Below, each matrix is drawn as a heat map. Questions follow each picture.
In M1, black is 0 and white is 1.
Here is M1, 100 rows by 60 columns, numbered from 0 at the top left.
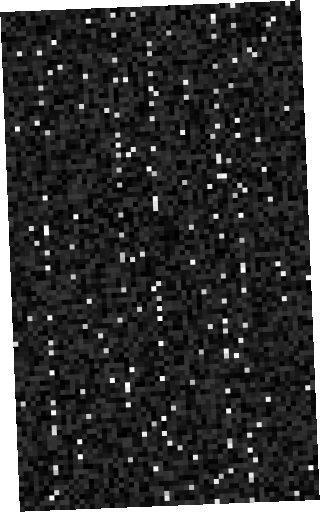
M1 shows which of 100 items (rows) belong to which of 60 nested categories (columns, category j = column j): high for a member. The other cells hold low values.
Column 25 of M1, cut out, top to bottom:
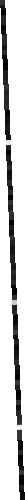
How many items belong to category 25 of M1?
3
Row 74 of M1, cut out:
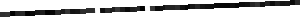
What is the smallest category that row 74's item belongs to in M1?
19
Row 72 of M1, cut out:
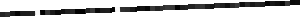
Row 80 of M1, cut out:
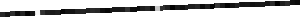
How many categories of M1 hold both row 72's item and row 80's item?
1
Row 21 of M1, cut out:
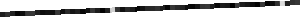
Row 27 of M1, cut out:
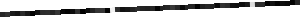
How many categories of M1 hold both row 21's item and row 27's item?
1
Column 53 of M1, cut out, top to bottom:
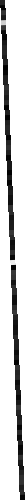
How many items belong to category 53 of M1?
2
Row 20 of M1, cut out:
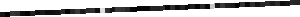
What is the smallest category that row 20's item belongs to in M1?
20
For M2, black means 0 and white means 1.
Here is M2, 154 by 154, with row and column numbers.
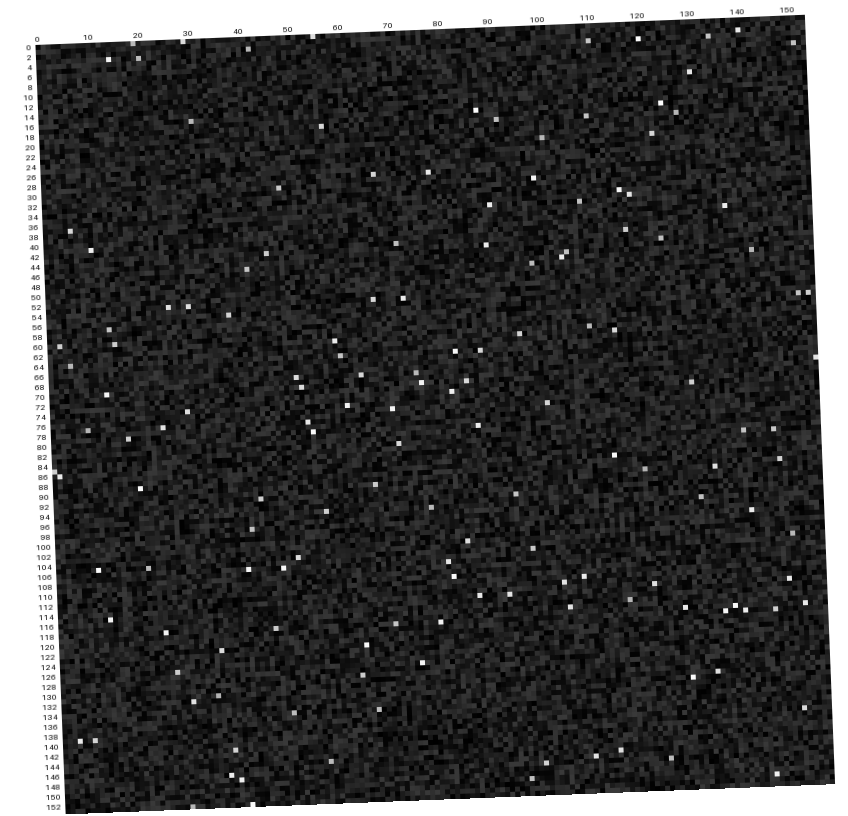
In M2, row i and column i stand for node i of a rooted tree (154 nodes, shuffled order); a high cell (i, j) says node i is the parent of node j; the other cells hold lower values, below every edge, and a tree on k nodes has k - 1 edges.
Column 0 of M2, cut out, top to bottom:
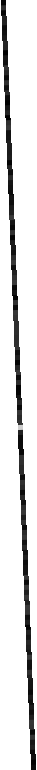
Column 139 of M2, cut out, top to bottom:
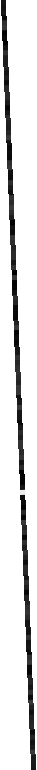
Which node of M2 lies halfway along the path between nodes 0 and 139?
18
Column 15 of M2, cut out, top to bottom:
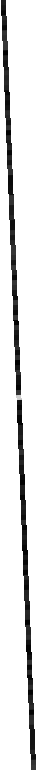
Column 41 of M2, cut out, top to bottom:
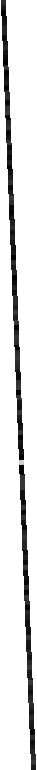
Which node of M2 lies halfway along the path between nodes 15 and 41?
55
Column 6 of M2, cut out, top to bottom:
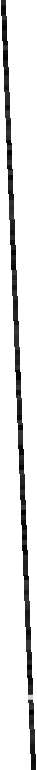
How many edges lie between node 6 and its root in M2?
4
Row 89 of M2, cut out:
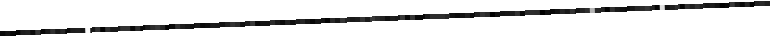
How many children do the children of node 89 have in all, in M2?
8
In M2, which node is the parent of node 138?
82
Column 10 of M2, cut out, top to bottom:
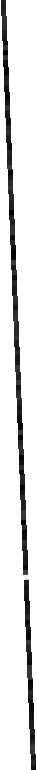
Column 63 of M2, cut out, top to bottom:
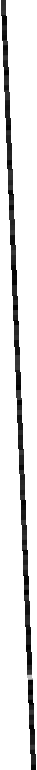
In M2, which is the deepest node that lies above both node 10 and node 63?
135
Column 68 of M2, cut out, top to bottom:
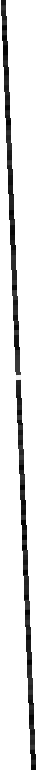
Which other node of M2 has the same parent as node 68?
99
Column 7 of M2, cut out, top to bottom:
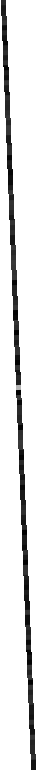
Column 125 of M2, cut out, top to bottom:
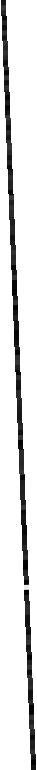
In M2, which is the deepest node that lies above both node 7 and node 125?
77
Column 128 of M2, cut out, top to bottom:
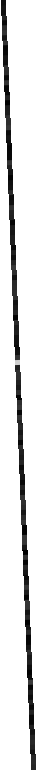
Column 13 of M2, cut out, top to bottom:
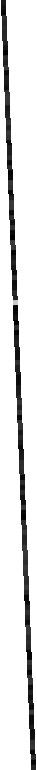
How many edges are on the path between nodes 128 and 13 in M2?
2
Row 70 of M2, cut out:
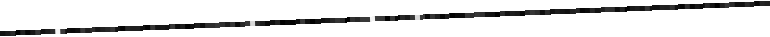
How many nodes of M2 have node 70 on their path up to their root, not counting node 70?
6
